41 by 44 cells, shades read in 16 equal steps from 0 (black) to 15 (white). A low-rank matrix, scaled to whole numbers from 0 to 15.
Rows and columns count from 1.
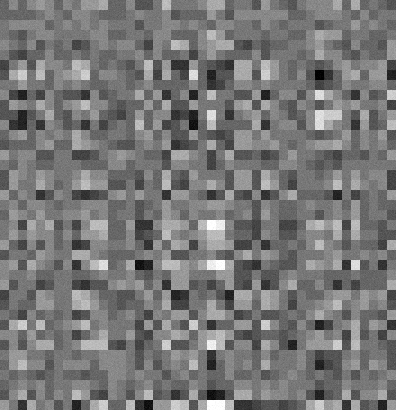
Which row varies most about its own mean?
41
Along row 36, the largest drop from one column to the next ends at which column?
24
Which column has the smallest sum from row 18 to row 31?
16
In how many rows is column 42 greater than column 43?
16
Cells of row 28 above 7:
10
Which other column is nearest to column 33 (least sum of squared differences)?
14
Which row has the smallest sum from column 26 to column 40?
20
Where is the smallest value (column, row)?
36, 8
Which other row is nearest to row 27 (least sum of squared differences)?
23
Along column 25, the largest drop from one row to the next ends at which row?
28
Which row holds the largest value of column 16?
13
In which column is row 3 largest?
40
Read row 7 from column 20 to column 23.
3 3 9 6
